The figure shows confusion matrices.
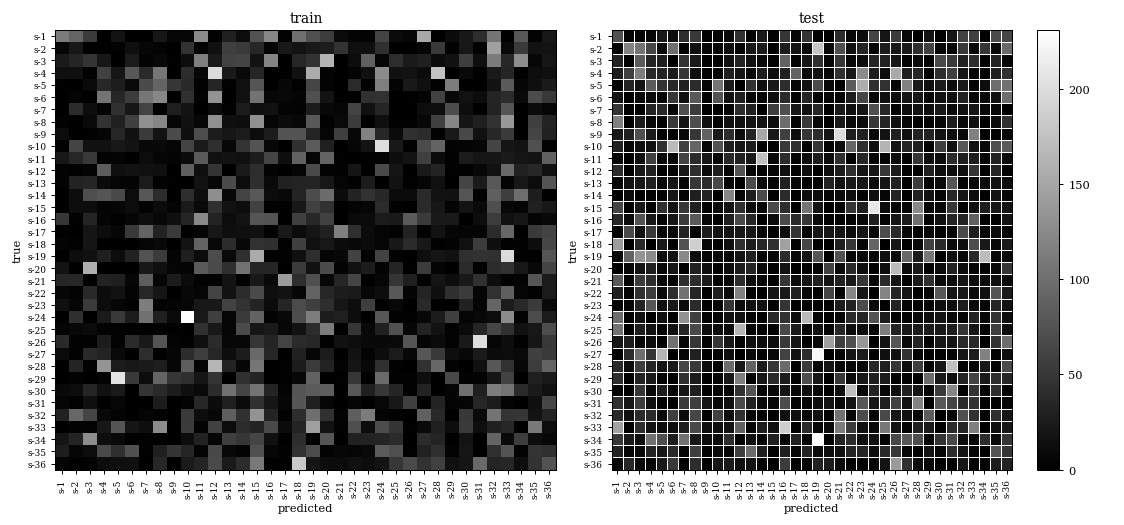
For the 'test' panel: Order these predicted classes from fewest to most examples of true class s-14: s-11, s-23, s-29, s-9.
s-23, s-29, s-9, s-11
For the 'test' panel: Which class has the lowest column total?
s-9
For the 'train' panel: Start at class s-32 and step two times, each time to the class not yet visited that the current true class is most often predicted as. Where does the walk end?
s-19
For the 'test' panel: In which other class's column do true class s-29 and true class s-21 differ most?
s-12
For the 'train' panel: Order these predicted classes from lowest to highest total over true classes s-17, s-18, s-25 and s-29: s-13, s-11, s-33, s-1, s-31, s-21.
s-1, s-13, s-31, s-21, s-11, s-33
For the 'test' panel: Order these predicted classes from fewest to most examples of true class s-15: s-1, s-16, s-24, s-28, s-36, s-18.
s-36, s-16, s-1, s-18, s-28, s-24
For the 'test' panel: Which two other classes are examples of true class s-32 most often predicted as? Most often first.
s-21, s-29
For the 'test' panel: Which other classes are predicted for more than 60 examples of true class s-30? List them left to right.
s-13, s-22, s-31
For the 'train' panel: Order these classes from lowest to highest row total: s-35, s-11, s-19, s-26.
s-11, s-26, s-35, s-19
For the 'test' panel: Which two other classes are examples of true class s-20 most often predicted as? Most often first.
s-26, s-36
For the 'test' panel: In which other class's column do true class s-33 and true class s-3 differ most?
s-1
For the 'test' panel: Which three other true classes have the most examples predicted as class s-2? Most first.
s-19, s-17, s-4
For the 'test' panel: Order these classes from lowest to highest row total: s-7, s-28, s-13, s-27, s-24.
s-13, s-7, s-24, s-27, s-28
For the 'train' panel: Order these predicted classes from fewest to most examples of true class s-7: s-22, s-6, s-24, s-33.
s-6, s-24, s-22, s-33
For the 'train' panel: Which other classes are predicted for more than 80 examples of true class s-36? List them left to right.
s-15, s-18, s-31
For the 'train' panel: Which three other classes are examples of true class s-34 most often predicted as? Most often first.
s-3, s-32, s-20
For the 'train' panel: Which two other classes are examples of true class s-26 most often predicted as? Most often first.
s-31, s-8
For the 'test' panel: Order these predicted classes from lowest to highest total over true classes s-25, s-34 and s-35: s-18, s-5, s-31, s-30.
s-18, s-30, s-5, s-31
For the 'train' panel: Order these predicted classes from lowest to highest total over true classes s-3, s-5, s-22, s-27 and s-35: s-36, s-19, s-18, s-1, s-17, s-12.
s-17, s-1, s-18, s-36, s-12, s-19
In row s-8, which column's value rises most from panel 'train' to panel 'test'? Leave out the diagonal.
s-1
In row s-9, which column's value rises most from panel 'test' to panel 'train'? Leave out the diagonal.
s-23
